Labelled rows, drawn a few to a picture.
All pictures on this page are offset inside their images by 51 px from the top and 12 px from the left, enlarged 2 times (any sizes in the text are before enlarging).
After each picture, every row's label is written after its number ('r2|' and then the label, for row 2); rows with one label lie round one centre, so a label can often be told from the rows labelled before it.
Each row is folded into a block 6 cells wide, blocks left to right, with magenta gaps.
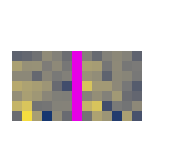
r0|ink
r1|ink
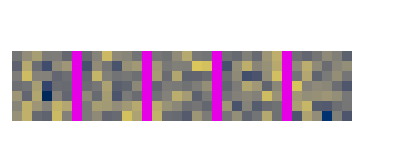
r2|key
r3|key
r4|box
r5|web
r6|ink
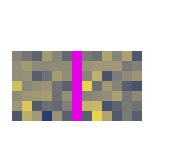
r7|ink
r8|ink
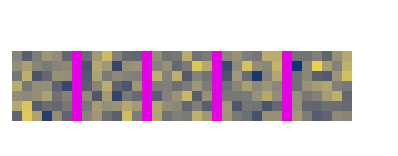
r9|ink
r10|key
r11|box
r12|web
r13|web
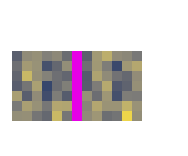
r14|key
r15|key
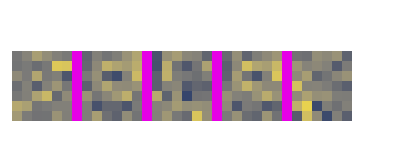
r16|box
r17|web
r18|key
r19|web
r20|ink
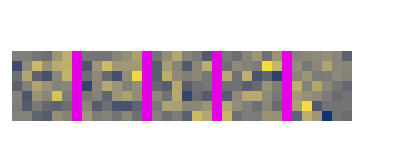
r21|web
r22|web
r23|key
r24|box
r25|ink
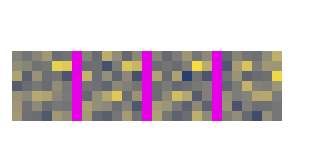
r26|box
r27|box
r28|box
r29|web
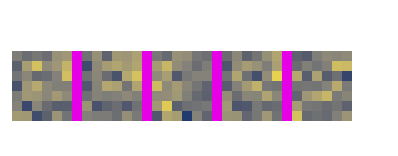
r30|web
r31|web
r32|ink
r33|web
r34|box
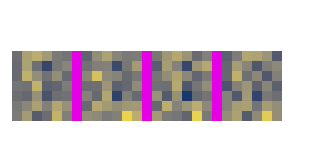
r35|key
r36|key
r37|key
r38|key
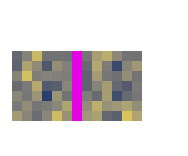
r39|key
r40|key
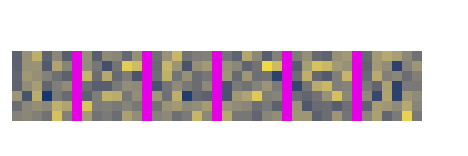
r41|key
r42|box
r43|key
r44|box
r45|web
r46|key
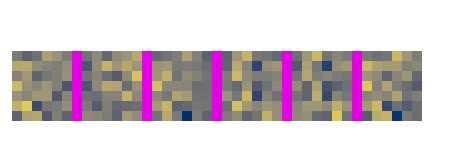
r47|ink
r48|web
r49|ink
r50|key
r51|key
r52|ink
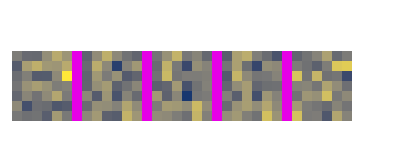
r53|web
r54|key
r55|key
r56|key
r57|box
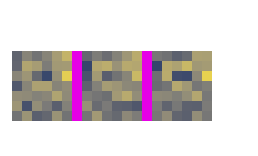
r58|web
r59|web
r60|web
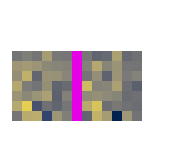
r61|ink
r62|ink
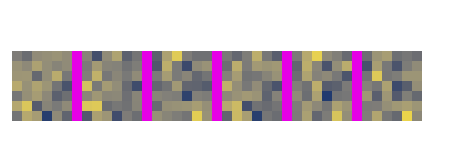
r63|ink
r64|ink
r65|key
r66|ink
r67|key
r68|key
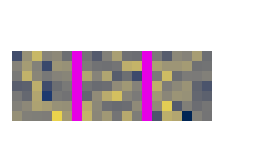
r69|key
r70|box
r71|ink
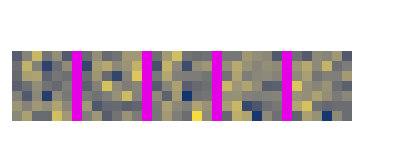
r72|key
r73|web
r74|key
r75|ink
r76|ink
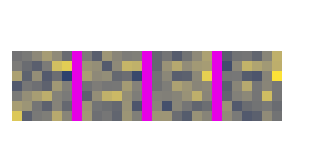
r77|box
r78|box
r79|web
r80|web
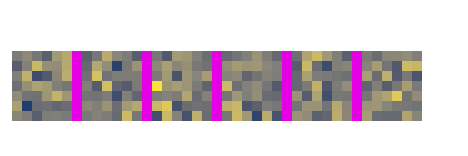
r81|web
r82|key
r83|ink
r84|ink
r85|key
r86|box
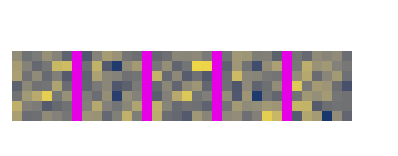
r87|box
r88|key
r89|box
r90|key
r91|ink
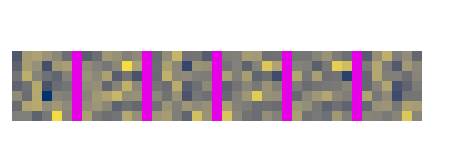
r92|key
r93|box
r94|key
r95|box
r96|box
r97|key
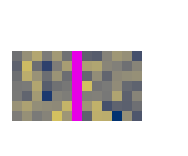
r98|key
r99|ink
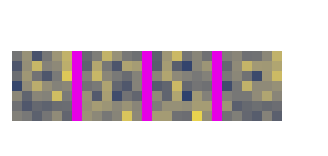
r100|web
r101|key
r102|key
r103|web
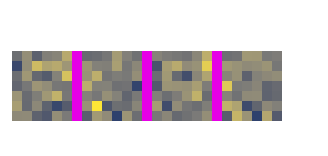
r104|web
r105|ink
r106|web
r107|ink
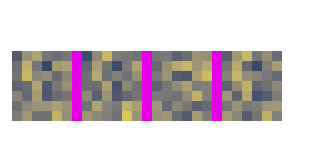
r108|key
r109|key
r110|web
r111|key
